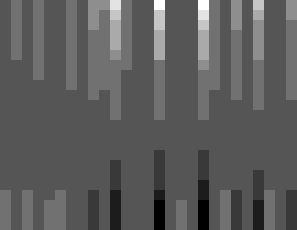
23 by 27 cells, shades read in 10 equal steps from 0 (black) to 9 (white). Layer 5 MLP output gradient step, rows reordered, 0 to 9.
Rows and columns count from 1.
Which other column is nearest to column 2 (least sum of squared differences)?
12
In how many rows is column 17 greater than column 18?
3
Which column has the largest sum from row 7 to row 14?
19
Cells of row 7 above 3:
12
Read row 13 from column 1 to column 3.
3 3 3
